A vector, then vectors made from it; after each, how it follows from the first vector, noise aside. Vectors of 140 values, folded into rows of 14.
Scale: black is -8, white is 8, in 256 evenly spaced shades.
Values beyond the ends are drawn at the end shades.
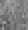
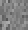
sign-scrambled.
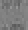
wrapped around, negated, partly zeroed.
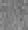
reversed, shrunk.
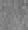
reversed, shrunk.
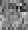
wrapped around, scaled up.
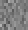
sign-scrambled.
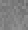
reversed, shrunk.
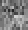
wrapped around, scaled up.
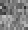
wrapped around, scaled up.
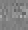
wrapped around, negated, partly zeroed.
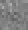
wrapped around, negated, partly zeroed.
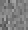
sign-scrambled.
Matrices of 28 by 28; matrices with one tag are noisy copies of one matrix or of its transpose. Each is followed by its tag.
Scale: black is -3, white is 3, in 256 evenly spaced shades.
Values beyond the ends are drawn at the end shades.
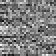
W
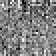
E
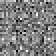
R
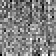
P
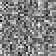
R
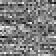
W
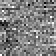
E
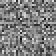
R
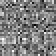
R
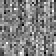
W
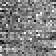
P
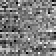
P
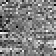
P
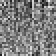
P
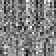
W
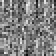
W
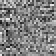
E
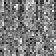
W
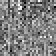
E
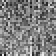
P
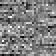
W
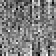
P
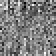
E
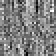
W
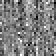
W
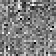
E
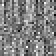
W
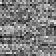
W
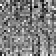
P
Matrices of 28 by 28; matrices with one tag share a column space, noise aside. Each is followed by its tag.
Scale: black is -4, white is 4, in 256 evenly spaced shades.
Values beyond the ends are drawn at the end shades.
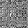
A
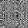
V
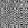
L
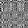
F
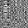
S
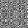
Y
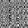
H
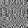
A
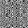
A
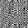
L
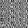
H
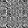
A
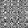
S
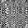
L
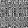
A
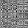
Y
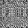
A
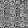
A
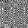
L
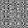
Y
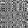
F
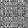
A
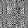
L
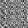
H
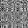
F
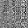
S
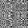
V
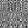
F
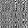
F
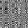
L
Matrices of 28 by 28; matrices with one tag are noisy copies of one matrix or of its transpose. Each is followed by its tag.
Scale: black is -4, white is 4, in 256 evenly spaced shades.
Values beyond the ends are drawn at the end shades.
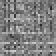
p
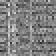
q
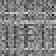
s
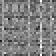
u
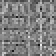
u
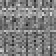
q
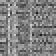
q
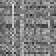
s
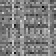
s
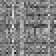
s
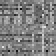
p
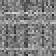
s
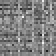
p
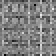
u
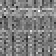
q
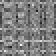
u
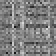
s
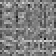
u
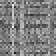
s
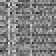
q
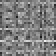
u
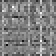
u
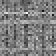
s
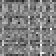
u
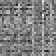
p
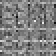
u
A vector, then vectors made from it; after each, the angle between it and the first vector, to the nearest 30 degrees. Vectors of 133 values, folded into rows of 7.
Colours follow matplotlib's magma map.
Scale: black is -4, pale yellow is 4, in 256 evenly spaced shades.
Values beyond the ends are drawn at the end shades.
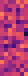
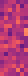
150 degrees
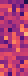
120 degrees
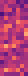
150 degrees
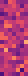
120 degrees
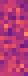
150 degrees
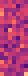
60 degrees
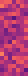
90 degrees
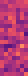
30 degrees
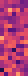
120 degrees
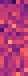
90 degrees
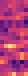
90 degrees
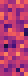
30 degrees
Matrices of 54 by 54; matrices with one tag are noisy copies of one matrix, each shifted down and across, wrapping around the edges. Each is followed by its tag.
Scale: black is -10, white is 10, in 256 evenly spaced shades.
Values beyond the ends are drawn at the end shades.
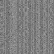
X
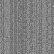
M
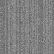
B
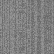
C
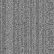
X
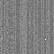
X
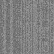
C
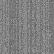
B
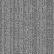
B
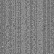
M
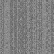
M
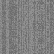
C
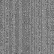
C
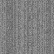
B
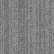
B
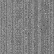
C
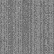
B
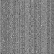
M
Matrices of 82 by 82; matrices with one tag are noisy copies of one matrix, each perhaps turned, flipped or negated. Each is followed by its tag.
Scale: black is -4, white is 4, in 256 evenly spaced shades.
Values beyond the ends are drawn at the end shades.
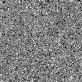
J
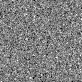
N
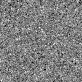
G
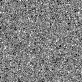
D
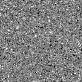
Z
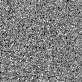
N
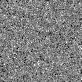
J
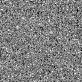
Z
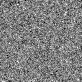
J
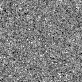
G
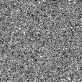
D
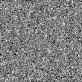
Z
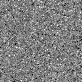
N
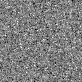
N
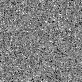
D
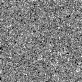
J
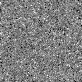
J
